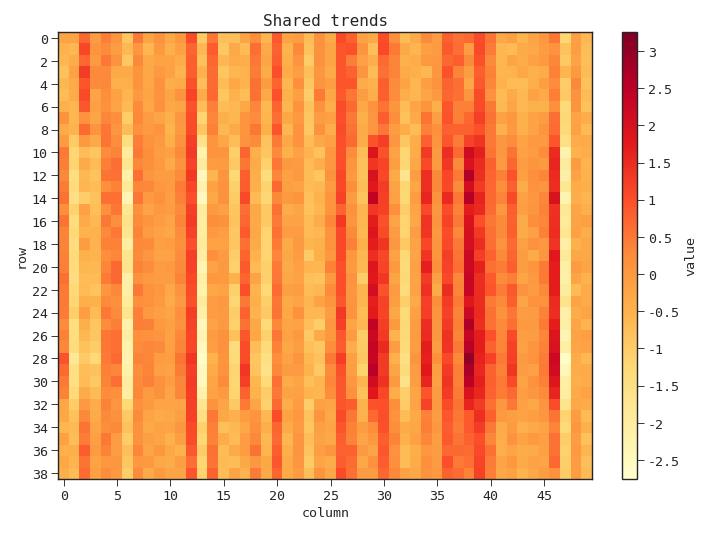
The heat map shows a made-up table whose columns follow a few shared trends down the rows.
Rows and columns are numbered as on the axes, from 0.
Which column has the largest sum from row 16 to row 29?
38
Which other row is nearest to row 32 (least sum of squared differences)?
9
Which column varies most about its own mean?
29
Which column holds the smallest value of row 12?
13
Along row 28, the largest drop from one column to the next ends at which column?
47
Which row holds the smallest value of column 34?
3
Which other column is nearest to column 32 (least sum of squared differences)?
19
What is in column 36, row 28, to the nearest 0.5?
1
